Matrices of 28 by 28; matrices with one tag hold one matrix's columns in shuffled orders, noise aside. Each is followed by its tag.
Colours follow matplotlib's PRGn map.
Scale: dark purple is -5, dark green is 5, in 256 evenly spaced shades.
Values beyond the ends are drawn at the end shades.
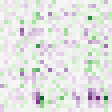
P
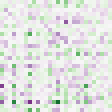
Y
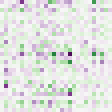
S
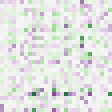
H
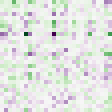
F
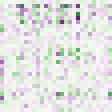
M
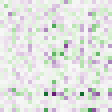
H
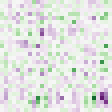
P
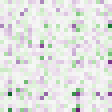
H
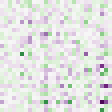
Y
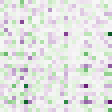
Y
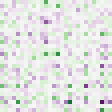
Y
